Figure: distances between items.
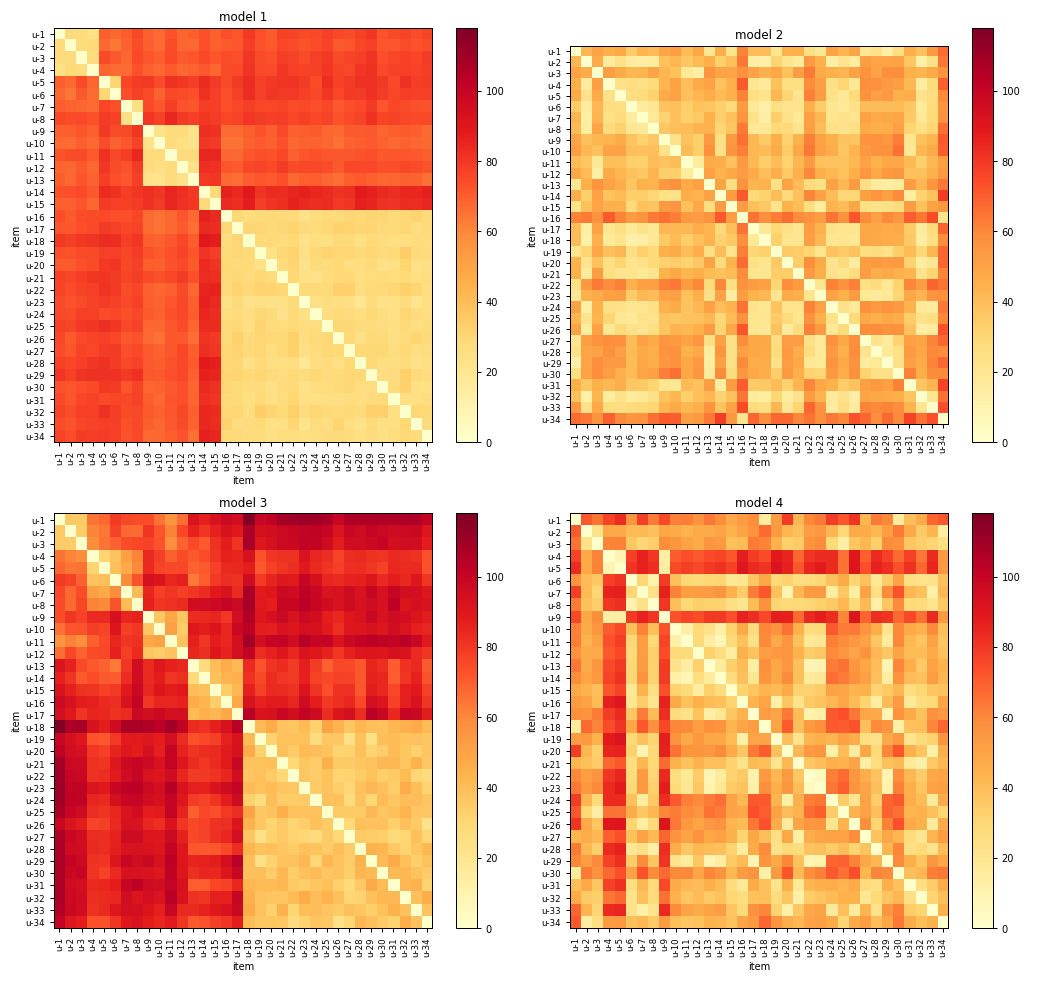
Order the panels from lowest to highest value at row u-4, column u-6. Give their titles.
model 2, model 3, model 1, model 4
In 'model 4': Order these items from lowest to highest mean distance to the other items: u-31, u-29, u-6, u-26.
u-6, u-31, u-29, u-26
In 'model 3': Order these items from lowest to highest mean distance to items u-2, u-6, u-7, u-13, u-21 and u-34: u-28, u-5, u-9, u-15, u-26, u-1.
u-5, u-26, u-28, u-15, u-1, u-9
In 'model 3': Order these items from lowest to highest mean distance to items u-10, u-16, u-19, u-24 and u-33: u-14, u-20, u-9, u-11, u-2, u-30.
u-20, u-30, u-14, u-9, u-11, u-2
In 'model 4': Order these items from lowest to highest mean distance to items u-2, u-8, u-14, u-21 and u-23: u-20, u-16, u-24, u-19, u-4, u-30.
u-16, u-19, u-20, u-24, u-30, u-4
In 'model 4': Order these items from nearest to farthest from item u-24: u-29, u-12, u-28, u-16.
u-28, u-16, u-12, u-29
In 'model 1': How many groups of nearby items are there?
6
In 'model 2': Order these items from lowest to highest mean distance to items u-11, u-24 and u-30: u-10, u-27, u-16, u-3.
u-3, u-27, u-10, u-16
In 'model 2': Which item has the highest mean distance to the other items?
u-34
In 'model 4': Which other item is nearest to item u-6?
u-8
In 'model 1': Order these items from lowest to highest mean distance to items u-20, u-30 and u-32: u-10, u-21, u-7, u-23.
u-23, u-21, u-10, u-7
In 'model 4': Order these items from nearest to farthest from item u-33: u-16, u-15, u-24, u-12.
u-24, u-16, u-15, u-12
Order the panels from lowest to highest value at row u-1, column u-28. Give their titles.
model 2, model 4, model 1, model 3
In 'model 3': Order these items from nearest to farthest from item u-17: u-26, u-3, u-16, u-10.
u-16, u-3, u-26, u-10
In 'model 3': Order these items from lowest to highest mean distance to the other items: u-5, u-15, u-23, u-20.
u-20, u-23, u-5, u-15
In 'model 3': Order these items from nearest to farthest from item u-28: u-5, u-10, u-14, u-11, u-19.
u-19, u-14, u-5, u-10, u-11
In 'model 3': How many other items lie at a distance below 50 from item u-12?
3
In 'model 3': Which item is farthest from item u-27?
u-1
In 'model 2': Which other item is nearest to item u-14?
u-31
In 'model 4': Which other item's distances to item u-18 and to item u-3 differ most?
u-25
